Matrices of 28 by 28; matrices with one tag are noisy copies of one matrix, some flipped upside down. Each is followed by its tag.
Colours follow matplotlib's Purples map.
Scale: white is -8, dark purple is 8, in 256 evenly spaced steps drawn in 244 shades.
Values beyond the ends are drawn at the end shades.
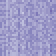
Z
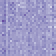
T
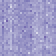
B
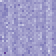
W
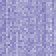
T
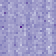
W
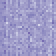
T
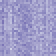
B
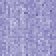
Z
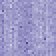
B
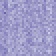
W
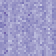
W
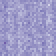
W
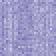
B
